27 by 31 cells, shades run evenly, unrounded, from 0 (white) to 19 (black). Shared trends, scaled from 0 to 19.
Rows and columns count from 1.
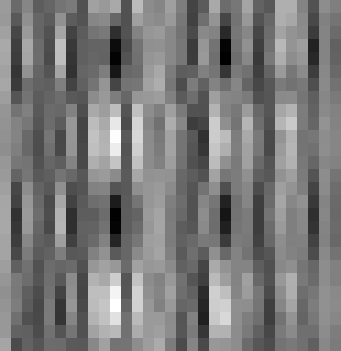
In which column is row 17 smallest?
6
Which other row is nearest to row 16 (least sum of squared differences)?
3
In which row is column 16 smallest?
10
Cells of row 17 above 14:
6
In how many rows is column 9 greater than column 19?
8
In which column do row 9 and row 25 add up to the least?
11
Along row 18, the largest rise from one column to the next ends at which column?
7
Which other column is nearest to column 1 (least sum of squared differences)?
14
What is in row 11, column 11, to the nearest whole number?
0
